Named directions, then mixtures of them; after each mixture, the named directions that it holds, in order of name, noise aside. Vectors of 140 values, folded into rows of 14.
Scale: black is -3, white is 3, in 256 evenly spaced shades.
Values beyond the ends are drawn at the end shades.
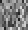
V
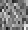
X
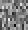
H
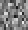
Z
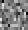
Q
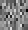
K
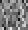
V.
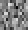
Z.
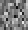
Z.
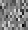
K, V.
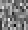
H.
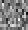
Q, V.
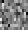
Q.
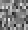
H.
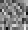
Q, X.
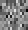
K.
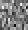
H.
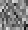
X.
